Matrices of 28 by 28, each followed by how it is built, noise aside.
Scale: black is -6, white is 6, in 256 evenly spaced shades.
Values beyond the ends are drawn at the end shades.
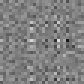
low rank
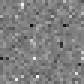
sparse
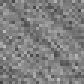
Toeplitz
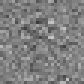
low rank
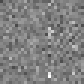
uneven columns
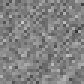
Hankel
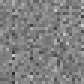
uneven columns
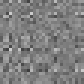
low rank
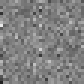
uneven columns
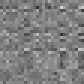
low rank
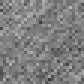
Hankel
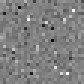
sparse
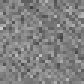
Toeplitz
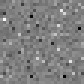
sparse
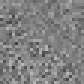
lower triangular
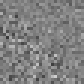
lower triangular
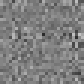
low rank
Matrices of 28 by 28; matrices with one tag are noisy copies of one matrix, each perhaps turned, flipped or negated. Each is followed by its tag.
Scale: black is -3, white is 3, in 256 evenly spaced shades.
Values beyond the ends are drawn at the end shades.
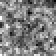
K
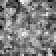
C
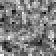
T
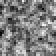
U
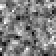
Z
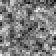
K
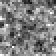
K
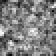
C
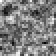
T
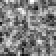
U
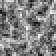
Z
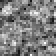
T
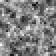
Z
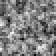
U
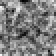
C
